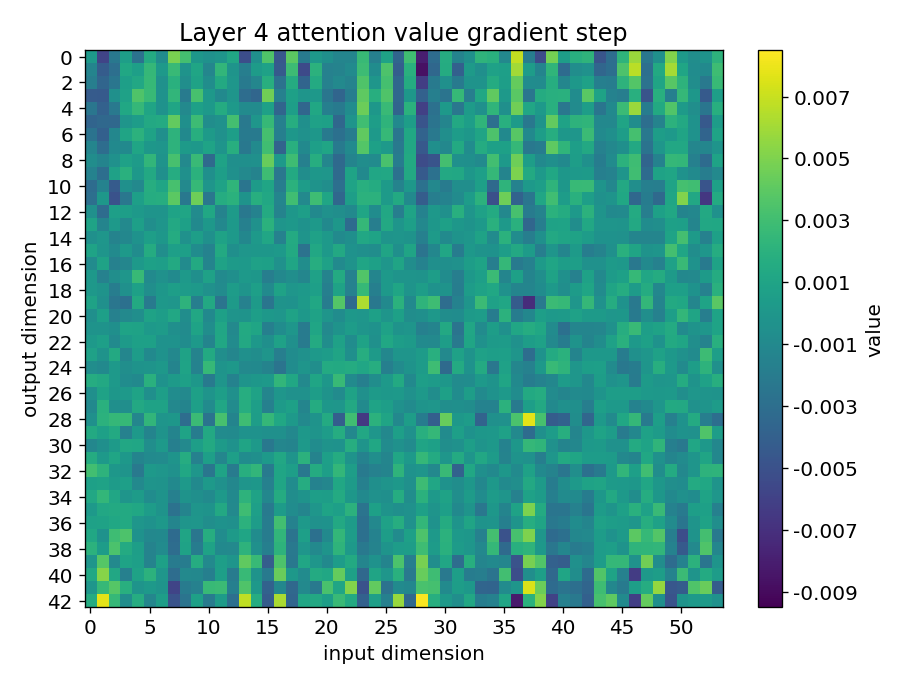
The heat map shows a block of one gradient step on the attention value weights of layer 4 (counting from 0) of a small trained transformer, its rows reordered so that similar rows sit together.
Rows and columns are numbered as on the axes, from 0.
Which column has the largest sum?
46
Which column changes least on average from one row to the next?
6
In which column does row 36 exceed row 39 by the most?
36
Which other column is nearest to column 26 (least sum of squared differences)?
44
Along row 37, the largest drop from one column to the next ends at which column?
35
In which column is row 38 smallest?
50
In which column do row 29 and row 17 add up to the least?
37
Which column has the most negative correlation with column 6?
34
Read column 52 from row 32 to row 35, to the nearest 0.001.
0.002 0.001 0.001 0.001
